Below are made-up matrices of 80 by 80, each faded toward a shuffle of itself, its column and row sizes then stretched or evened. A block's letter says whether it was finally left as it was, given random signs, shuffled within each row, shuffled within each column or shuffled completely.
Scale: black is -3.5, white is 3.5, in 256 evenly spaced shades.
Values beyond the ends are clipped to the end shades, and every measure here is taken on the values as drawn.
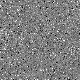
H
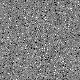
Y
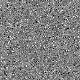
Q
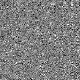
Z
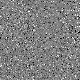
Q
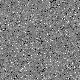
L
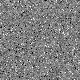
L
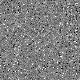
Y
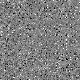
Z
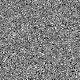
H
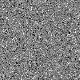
Y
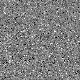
H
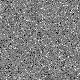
L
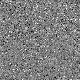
H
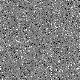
Y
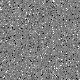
Y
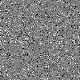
Z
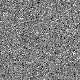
Y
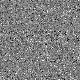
H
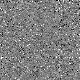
Q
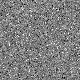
L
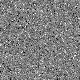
L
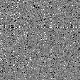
Z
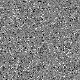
Q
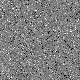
L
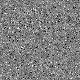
H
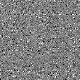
Z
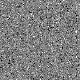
Y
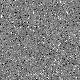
L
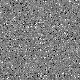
H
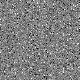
Y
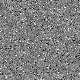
L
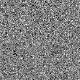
Q
